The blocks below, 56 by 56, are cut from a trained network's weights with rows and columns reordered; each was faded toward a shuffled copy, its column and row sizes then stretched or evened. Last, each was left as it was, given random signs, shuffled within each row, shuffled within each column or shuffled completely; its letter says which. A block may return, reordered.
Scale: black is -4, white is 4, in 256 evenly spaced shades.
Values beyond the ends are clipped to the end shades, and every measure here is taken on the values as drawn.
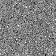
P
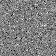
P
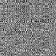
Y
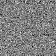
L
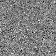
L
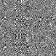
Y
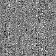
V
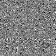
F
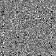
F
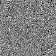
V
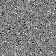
P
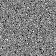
P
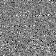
L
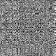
Y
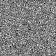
P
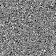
P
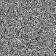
V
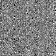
V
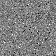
P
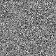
V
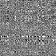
Y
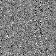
V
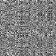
Y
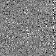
F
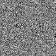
F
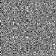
Y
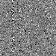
V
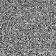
L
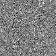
V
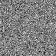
P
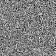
V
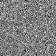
V
